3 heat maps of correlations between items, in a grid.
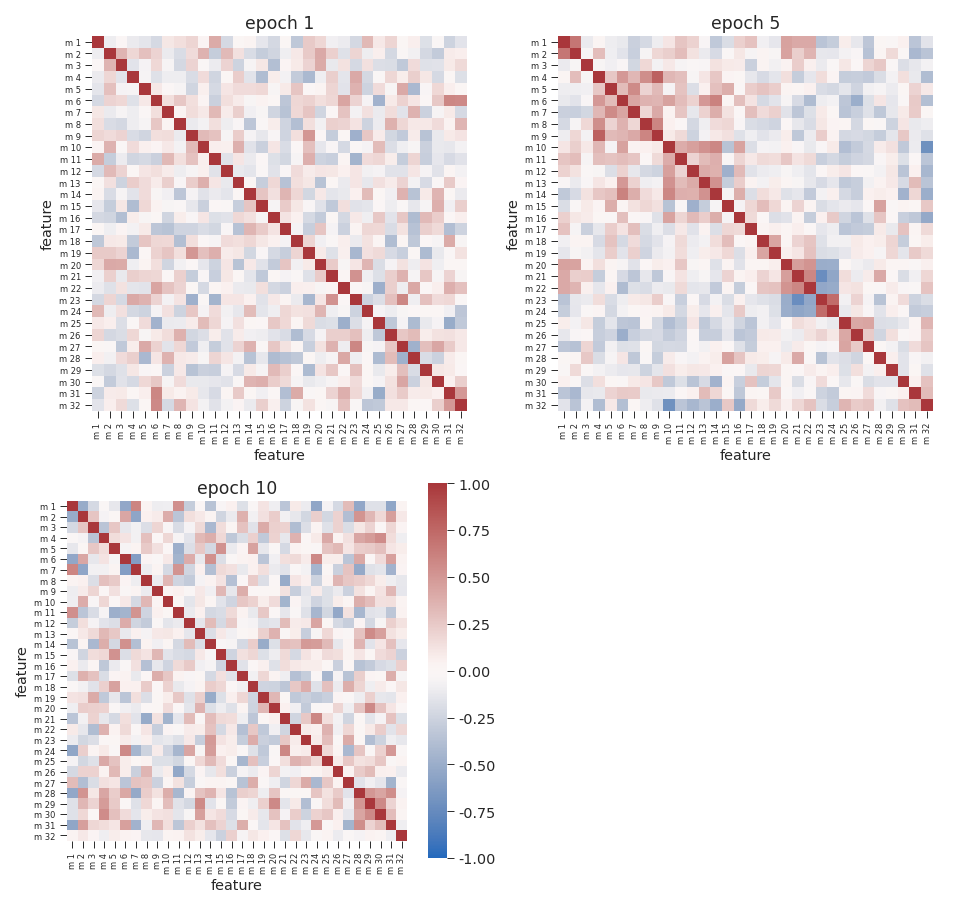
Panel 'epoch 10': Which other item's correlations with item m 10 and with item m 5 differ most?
m 15
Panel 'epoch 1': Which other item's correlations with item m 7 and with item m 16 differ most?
m 28
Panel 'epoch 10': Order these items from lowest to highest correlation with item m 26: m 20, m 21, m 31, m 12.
m 12, m 21, m 31, m 20
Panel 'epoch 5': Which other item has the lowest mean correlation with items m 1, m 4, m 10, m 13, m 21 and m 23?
m 32
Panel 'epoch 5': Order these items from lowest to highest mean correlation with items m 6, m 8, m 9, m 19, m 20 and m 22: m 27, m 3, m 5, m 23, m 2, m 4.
m 23, m 27, m 3, m 2, m 5, m 4
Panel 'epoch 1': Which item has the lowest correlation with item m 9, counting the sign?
m 23
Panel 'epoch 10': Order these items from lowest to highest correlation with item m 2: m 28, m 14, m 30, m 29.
m 14, m 30, m 29, m 28
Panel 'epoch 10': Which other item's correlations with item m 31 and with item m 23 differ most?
m 27
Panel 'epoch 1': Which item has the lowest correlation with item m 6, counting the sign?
m 25
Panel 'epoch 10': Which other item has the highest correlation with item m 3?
m 19
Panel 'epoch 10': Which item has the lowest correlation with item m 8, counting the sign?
m 21
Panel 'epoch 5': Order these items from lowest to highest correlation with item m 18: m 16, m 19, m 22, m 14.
m 16, m 14, m 22, m 19
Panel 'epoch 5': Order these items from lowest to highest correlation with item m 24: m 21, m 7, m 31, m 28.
m 21, m 31, m 28, m 7
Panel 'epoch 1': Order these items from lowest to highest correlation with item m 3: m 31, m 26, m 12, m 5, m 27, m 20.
m 27, m 26, m 5, m 31, m 12, m 20
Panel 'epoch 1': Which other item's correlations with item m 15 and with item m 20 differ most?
m 2
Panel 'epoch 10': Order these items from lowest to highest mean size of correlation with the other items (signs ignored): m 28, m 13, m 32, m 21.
m 32, m 13, m 21, m 28
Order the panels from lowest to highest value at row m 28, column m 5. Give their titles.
epoch 1, epoch 5, epoch 10
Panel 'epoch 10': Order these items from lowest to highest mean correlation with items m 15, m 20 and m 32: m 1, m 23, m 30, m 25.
m 23, m 1, m 25, m 30
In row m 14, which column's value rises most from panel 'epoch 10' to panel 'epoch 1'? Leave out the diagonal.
m 17
